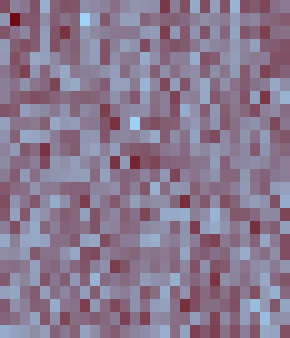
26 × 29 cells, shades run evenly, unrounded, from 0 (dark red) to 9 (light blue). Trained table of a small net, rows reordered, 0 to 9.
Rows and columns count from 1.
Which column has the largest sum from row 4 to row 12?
20
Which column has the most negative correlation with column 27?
24
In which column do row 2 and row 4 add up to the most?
9
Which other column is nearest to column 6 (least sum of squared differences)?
25
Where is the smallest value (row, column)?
2, 2
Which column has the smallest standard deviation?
23
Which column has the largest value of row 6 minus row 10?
12
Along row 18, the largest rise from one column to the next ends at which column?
21
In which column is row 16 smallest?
19
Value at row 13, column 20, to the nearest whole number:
5
